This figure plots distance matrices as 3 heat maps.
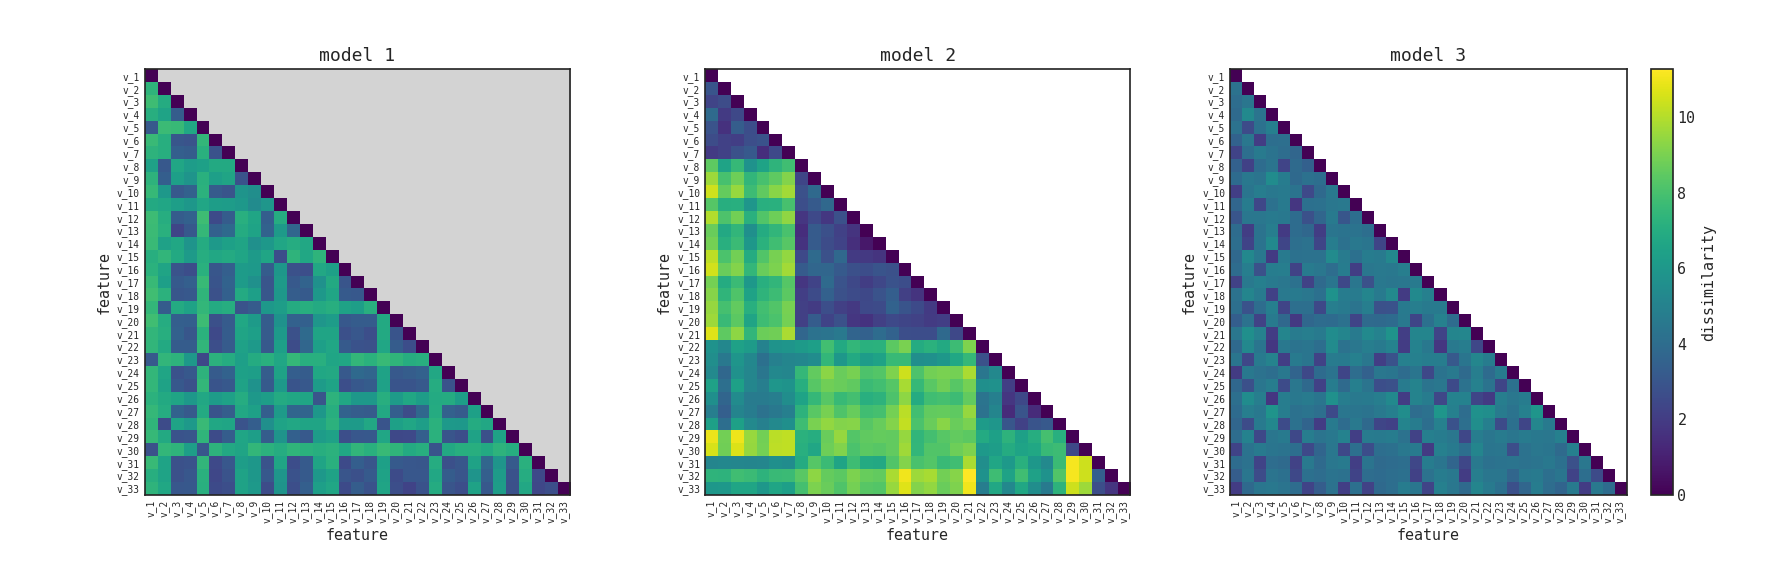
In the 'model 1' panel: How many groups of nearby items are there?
5
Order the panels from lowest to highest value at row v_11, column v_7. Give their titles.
model 3, model 1, model 2
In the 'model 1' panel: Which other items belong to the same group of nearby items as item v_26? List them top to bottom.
v_14
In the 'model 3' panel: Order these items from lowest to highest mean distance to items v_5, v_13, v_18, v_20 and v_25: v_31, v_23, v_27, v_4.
v_23, v_31, v_4, v_27
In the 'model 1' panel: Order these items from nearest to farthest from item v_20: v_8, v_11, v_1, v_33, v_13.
v_33, v_13, v_11, v_8, v_1
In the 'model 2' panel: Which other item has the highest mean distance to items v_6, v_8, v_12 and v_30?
v_32
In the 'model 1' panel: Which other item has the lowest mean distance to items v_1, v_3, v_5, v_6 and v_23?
v_30
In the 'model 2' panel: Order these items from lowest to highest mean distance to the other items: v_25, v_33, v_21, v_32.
v_25, v_21, v_33, v_32
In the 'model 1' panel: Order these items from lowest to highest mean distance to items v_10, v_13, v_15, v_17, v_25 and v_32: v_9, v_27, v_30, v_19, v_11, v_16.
v_16, v_27, v_11, v_9, v_19, v_30
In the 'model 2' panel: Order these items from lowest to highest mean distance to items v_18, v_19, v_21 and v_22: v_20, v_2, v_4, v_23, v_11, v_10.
v_20, v_11, v_10, v_23, v_4, v_2
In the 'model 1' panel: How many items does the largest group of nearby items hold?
20
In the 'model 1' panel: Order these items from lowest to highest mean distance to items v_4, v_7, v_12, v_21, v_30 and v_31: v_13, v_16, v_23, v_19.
v_16, v_13, v_23, v_19
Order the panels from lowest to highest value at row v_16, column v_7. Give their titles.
model 1, model 3, model 2
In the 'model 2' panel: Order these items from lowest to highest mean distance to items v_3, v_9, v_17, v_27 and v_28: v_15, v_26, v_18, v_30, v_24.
v_26, v_24, v_18, v_15, v_30
